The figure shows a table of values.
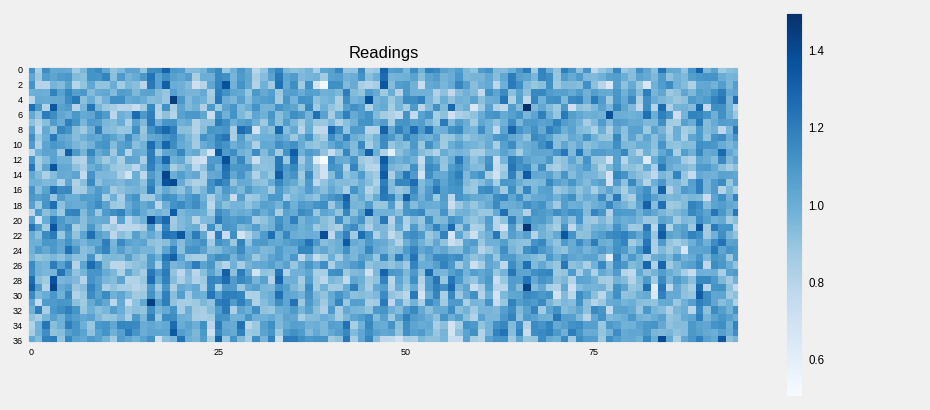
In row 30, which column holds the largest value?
89
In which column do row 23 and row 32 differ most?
56
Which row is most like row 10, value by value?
1
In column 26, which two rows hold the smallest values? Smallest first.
22, 26
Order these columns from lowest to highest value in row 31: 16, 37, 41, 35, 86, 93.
86, 93, 37, 41, 35, 16
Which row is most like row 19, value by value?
4
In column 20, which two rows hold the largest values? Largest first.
22, 36
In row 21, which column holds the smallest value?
63
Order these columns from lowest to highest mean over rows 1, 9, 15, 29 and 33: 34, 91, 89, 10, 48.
48, 10, 34, 91, 89
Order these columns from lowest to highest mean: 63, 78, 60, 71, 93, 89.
60, 93, 63, 71, 78, 89
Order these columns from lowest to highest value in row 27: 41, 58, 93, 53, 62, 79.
79, 62, 58, 93, 41, 53
